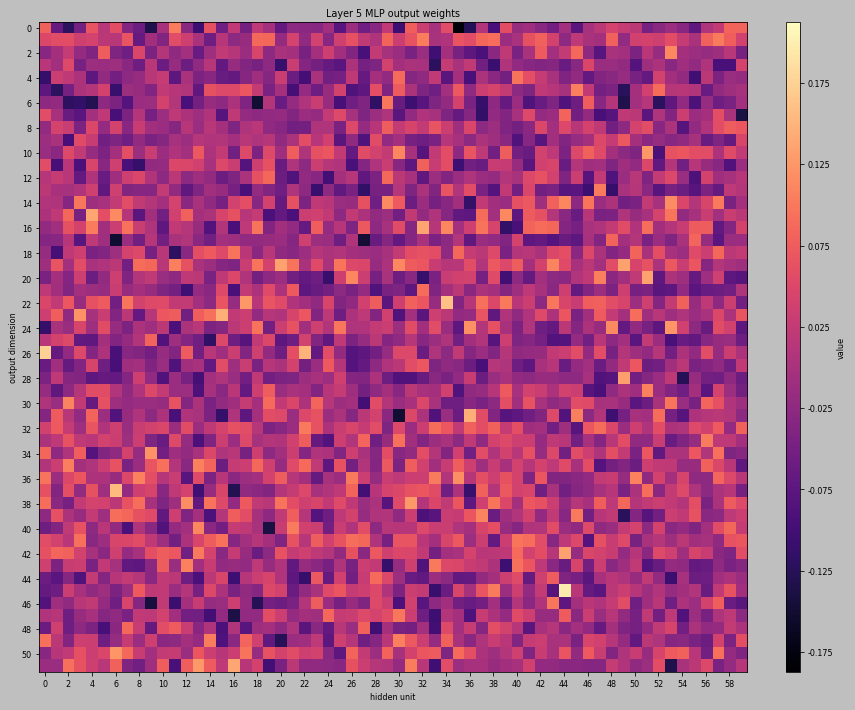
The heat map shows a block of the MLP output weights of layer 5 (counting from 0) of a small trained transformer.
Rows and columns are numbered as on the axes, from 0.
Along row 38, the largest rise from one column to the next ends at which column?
14
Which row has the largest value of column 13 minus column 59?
35
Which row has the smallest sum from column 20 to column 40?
6
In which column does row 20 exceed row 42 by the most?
51
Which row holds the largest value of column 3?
23
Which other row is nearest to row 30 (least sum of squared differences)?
2
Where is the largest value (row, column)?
45, 44
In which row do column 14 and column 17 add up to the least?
25
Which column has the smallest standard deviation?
5
